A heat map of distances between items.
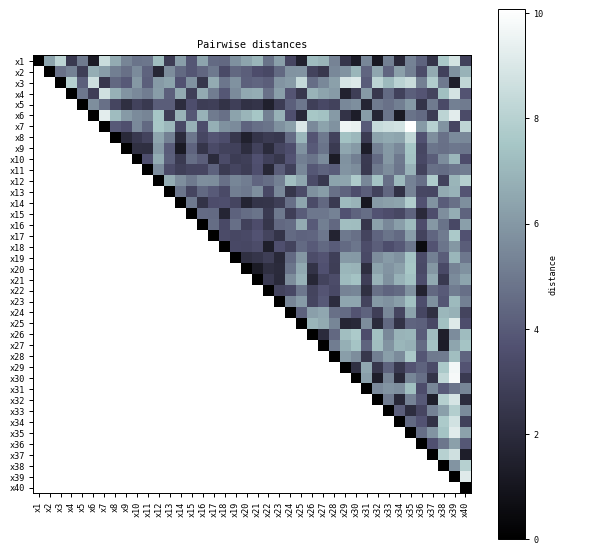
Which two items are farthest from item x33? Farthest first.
x7, x39
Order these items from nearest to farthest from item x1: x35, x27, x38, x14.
x35, x14, x27, x38
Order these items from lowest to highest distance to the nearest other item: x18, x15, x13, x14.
x18, x14, x15, x13
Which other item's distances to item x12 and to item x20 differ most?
x8
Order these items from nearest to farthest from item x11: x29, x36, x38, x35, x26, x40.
x36, x26, x38, x40, x29, x35
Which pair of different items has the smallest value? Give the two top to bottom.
x18, x36
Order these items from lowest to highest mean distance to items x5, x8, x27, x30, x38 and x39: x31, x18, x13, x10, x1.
x31, x18, x10, x13, x1
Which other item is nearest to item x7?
x3
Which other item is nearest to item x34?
x6
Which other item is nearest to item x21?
x20
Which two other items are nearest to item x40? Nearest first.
x37, x32
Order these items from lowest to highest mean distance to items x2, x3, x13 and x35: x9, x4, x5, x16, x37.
x5, x16, x9, x4, x37
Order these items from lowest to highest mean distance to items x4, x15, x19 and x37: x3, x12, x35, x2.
x2, x35, x12, x3
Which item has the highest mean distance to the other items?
x39
